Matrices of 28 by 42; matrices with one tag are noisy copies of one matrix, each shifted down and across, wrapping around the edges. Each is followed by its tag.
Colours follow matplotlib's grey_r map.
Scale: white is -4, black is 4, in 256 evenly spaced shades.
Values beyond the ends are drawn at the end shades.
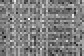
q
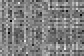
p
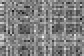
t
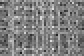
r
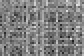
t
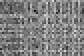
q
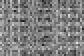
r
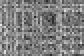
r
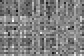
p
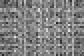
q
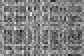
r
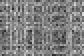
r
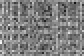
r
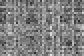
t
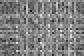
q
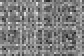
r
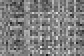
r
